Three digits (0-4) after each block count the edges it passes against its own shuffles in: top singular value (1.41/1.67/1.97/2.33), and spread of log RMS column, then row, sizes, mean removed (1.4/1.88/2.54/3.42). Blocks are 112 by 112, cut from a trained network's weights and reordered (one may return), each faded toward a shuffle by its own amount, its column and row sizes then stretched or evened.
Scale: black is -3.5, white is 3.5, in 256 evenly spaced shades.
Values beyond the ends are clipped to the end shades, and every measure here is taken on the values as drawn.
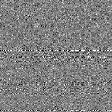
4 0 3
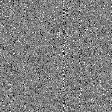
2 2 0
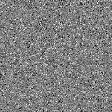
2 1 1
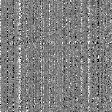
4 4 1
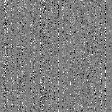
1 4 0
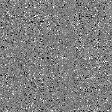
0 3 2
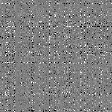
1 4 3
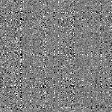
1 4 3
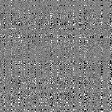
3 4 4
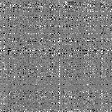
2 3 4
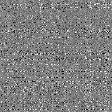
1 2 4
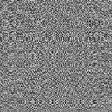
4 2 3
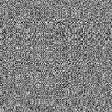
4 1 2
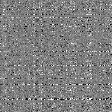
2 2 4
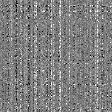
4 4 2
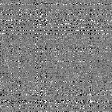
1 3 4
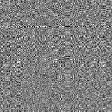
4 2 3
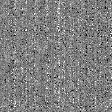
2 3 1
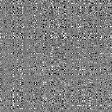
3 4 4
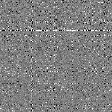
3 2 3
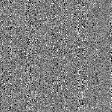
0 4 1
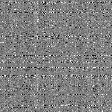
1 1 4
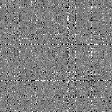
3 3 3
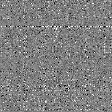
2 2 3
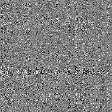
0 3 3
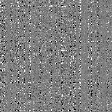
1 4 2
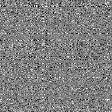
2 1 4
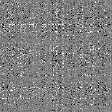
1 3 3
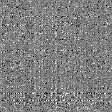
2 1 3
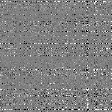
2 3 4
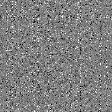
1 3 1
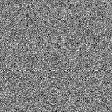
4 0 1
